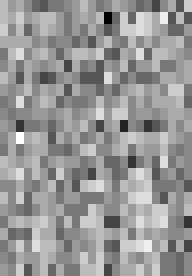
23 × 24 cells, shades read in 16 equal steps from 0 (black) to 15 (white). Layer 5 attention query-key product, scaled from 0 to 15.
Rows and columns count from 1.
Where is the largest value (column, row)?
3, 12
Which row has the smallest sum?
11
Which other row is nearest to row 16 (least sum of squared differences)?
22
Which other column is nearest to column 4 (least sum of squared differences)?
2
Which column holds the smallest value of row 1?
20
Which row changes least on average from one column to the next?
10
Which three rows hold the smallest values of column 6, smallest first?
7, 1, 14
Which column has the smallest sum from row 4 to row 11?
19
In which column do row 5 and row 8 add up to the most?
18
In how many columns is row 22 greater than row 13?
12
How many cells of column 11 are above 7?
14
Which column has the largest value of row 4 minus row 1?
23
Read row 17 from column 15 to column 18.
8 9 12 13
